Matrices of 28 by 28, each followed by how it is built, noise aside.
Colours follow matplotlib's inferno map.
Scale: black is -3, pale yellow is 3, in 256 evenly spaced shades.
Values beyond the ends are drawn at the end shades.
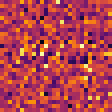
low rank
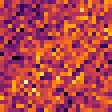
Hankel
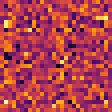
low rank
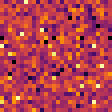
sparse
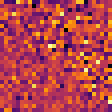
upper triangular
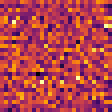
blocks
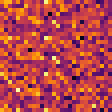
repeating rows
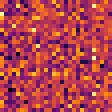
repeating rows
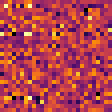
low rank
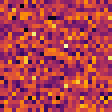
blocks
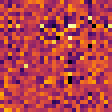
low rank
